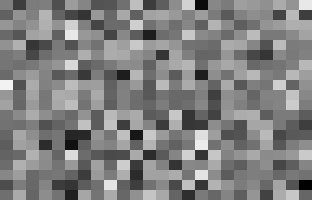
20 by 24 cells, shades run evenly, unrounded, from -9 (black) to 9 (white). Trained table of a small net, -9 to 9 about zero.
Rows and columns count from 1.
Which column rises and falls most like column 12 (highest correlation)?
2
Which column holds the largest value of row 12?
14
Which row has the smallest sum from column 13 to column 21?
6
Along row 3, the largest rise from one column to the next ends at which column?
11
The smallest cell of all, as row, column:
19, 24
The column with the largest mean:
23
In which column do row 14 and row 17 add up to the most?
10
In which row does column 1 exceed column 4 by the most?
9
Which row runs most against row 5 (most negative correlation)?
4
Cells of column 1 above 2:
2
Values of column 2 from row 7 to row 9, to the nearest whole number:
-1 1 -3
